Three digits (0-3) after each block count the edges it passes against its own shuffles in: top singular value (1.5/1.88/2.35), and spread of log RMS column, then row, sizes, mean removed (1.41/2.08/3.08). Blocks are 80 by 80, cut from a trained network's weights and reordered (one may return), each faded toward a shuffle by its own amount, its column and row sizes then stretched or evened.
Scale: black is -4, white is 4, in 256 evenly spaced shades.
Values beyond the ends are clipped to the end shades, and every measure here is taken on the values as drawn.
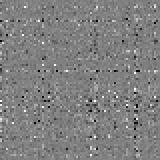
0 2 2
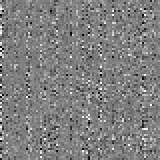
2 3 1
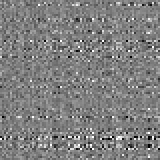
3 1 3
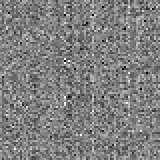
2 1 0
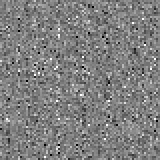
0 2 0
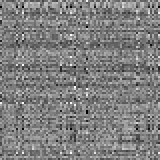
3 2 1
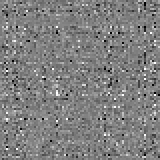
1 2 2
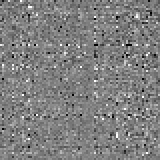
1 2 2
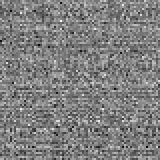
2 0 1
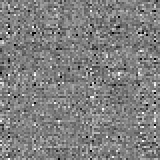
1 2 1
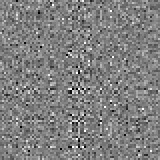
3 2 1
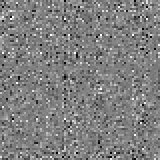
1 2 2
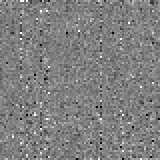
0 2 1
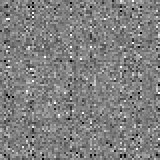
1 2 0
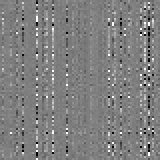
3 3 1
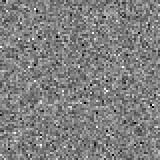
0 0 0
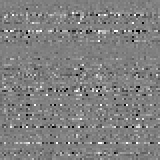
1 1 3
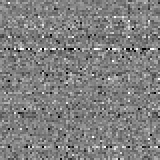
2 0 2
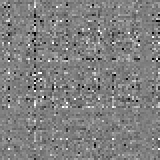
2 2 2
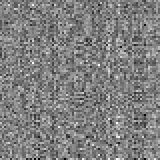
2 1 1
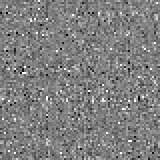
0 1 1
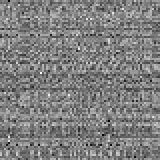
3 0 1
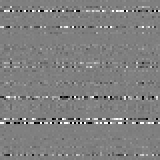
3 0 3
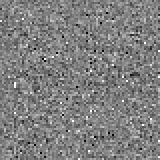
0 1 0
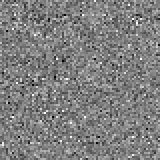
0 0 1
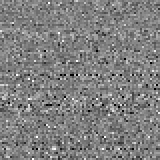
1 0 2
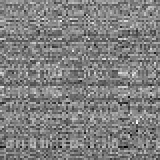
3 1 1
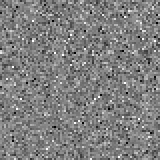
0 0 0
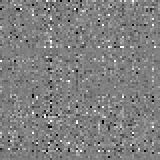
0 2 2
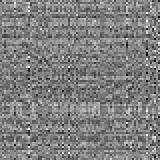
3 2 0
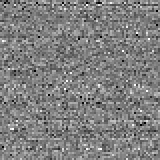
2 0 1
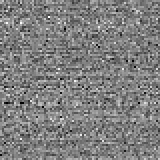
2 0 1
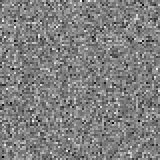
1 0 1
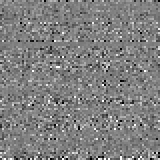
1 1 3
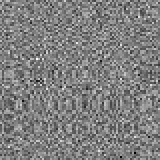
3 0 0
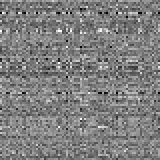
3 1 2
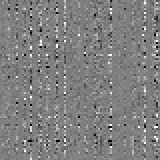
1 3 1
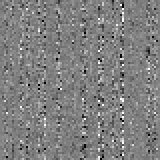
0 3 0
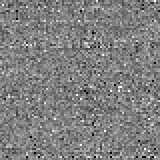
1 1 1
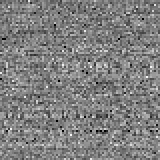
2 0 1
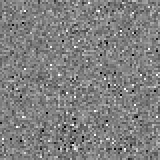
0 1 1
